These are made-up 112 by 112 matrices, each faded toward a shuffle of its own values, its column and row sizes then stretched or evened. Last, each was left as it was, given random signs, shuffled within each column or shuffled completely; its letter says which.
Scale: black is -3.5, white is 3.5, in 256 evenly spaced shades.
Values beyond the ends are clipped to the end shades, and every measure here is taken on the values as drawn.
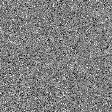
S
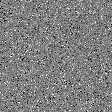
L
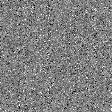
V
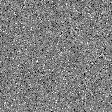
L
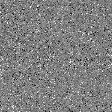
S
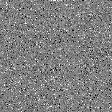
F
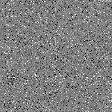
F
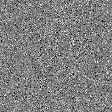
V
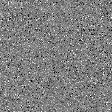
S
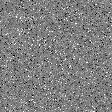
L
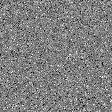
L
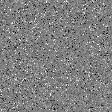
V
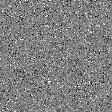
S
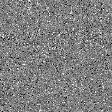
S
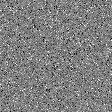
L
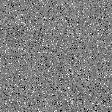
F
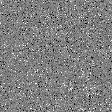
F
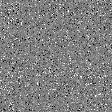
S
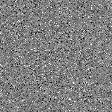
F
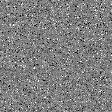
S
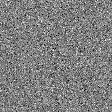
L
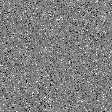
V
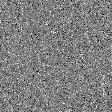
V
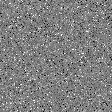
L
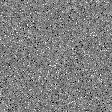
L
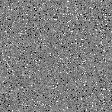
S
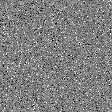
V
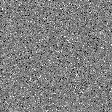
L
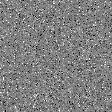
V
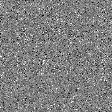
S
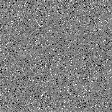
F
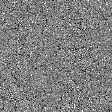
S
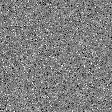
L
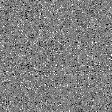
F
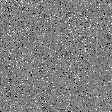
V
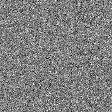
V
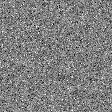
L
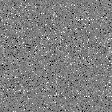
F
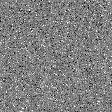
L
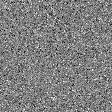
L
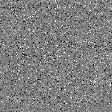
F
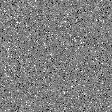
V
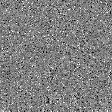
F
